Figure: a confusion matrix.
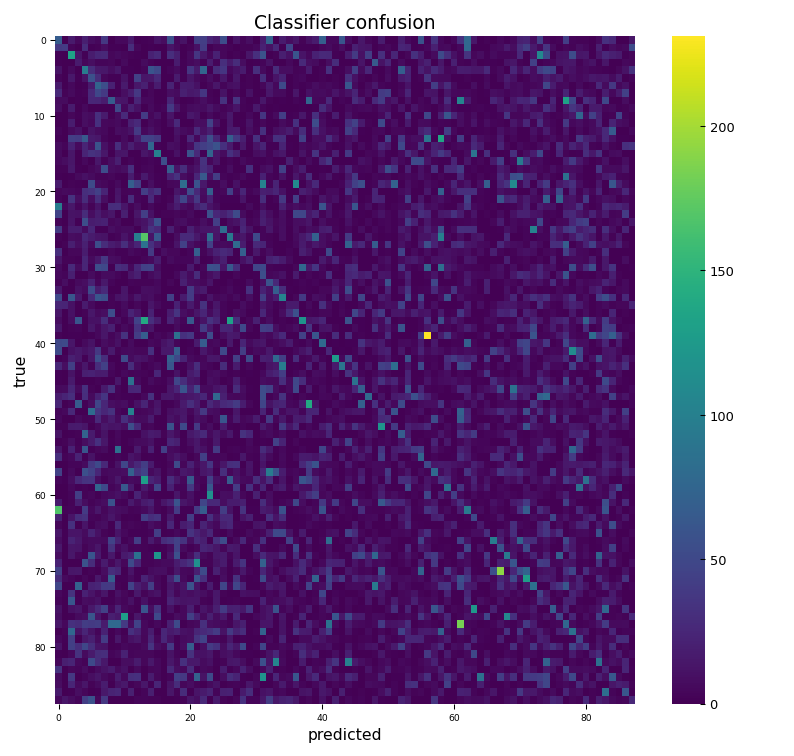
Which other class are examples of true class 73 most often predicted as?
40
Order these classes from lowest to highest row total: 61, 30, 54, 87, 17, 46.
87, 17, 54, 61, 46, 30
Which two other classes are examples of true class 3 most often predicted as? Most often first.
48, 72
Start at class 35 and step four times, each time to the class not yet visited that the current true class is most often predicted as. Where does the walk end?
0
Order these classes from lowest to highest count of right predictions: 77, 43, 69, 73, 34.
73, 69, 77, 43, 34
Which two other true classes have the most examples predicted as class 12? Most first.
26, 68
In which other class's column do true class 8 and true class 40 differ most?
61
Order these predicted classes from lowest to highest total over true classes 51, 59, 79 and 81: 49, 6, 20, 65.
65, 20, 6, 49
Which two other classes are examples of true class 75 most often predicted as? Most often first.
63, 83
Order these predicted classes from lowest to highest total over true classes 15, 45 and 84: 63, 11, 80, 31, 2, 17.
17, 80, 2, 63, 11, 31
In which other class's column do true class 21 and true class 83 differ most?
76
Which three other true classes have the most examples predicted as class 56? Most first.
39, 13, 30
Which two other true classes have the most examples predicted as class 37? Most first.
30, 58
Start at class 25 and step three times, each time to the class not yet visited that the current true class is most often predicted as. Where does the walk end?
38
